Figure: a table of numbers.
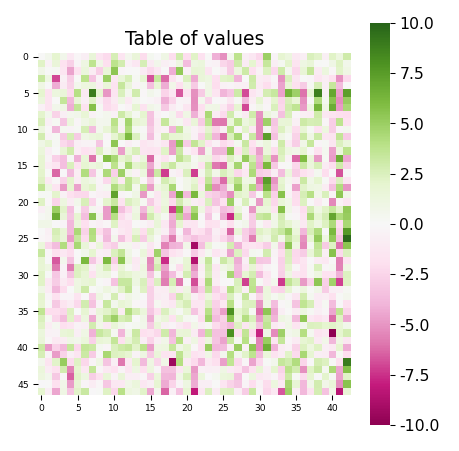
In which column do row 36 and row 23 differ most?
40
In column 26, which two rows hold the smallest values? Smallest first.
22, 24
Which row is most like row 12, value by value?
2
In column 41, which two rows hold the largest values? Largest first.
14, 19
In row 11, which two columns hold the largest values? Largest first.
31, 12
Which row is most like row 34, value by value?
41
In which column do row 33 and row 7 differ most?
28
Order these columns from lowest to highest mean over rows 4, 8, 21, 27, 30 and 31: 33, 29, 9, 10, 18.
33, 18, 9, 10, 29
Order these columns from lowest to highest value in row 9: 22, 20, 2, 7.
22, 20, 2, 7
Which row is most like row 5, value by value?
7
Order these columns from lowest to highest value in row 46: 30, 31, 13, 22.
31, 22, 30, 13
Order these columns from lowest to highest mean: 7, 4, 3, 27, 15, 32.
15, 4, 32, 3, 7, 27
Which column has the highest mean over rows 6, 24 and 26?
42
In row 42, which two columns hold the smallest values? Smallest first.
18, 11
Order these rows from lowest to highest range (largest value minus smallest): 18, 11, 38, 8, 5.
8, 18, 11, 5, 38
